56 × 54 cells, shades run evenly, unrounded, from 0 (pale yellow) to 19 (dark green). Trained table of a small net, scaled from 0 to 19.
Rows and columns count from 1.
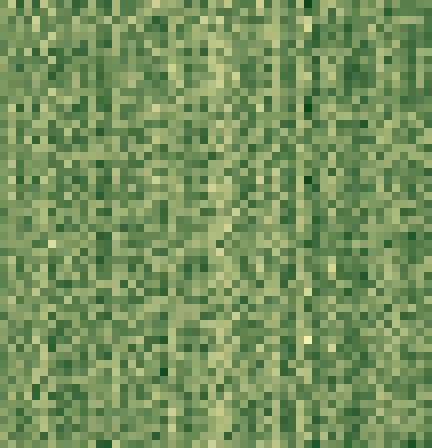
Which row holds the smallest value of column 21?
38
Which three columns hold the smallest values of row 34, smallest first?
42, 33, 6
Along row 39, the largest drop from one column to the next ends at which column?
50
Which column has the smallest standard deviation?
1
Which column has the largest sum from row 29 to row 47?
40
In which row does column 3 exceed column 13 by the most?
54
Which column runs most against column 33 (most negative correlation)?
17
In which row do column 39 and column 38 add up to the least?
43
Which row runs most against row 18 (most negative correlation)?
48
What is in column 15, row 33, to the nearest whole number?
12
